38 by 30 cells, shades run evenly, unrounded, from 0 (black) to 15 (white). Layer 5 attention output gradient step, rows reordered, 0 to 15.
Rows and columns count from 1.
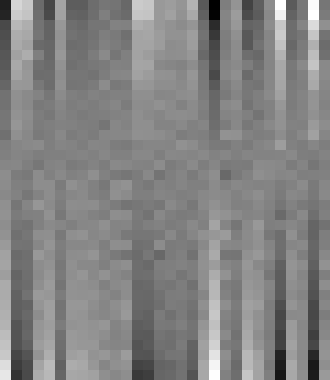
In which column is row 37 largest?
20
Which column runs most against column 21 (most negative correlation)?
25
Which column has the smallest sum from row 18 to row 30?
29
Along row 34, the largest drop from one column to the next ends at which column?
2
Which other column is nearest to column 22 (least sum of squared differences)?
16
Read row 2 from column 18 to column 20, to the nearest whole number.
10 6 0
